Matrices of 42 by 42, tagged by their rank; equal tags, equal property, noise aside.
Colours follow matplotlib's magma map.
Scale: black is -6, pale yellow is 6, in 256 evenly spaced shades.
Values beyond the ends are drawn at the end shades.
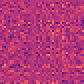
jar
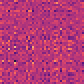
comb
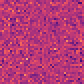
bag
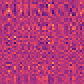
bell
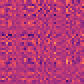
comb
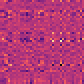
bell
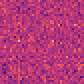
bag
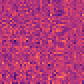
jar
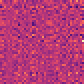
comb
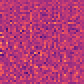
bag
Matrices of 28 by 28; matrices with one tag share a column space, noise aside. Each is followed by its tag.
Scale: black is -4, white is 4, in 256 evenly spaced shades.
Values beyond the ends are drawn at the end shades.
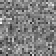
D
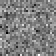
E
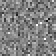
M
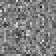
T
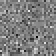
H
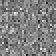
E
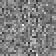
E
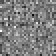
T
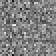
M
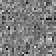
D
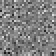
H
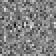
T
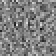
T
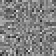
H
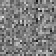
E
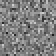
M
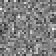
M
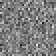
M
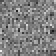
E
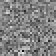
H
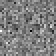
E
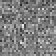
E
